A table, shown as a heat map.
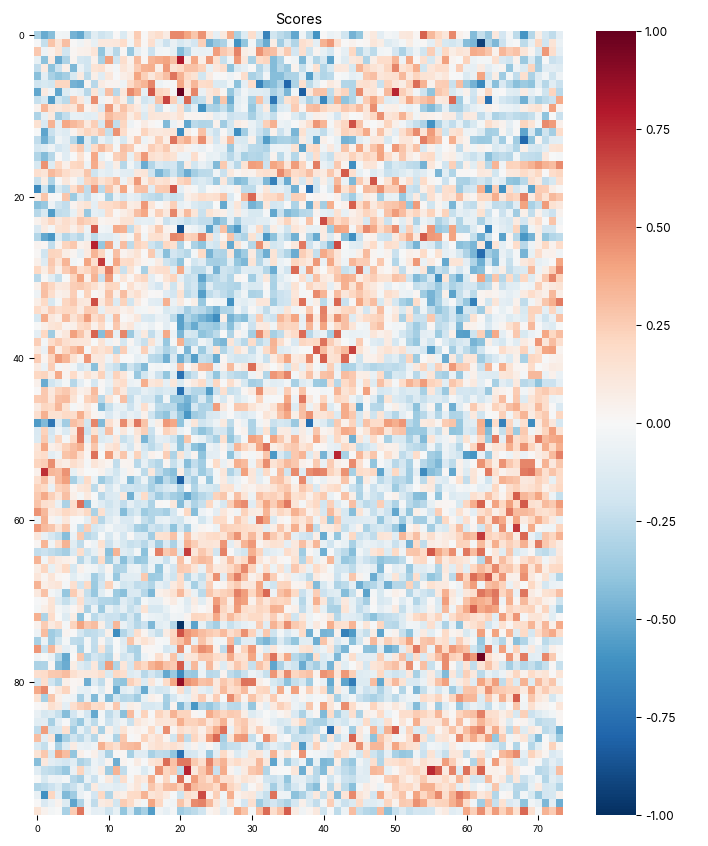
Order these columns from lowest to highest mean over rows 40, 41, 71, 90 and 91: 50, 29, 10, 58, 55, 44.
44, 10, 50, 29, 55, 58
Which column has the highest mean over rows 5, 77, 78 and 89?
62
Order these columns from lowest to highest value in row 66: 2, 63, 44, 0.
44, 2, 0, 63
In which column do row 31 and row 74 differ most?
43
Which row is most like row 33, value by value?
52
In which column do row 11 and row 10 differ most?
71
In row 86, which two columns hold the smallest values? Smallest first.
41, 73
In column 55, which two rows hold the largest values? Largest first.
91, 64
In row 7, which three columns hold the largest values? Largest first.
20, 50, 16
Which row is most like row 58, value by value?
96
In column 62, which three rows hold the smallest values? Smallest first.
1, 27, 6
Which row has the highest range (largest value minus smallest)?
7
